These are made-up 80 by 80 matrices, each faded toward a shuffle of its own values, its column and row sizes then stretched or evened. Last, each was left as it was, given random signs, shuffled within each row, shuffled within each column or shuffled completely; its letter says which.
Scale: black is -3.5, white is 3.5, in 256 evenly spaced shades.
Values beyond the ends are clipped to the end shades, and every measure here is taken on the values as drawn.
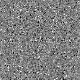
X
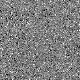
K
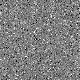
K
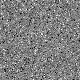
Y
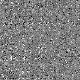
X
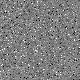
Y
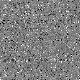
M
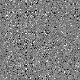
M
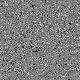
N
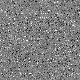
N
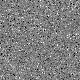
Y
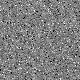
Y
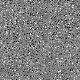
X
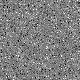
Y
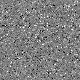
N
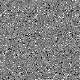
M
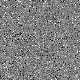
X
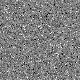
N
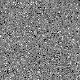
X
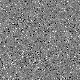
N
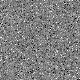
K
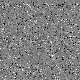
N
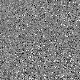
X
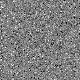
K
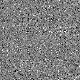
X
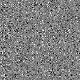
M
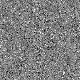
K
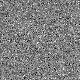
N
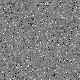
Y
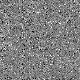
X
